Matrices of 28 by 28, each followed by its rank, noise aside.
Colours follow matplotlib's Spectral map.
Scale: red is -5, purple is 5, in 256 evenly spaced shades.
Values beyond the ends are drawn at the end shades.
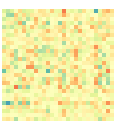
four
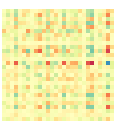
two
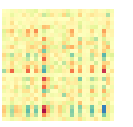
two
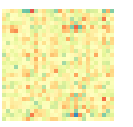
three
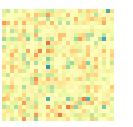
four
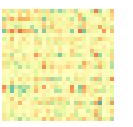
two
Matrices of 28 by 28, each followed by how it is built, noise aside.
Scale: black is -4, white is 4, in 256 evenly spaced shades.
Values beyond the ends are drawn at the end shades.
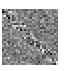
banded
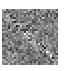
banded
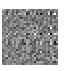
low rank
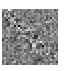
banded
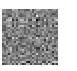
low rank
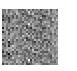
repeating rows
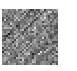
Hankel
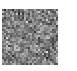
noise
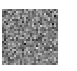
noise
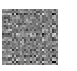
low rank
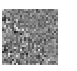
lower triangular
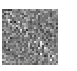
banded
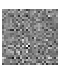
low rank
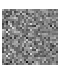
repeating rows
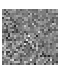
lower triangular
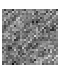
Hankel
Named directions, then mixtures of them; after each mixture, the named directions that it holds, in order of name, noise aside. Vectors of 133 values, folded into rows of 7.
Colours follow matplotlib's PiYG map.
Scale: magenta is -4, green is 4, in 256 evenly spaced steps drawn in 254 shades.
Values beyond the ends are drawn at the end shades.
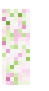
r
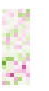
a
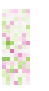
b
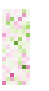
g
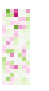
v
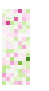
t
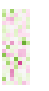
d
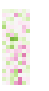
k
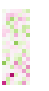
a, g.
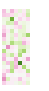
d, g.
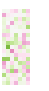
b.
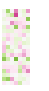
b, d, v.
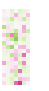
k.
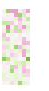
b, r, v.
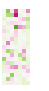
v.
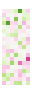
t.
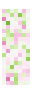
r.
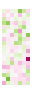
g, r, t.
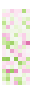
b.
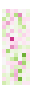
g, k, r.
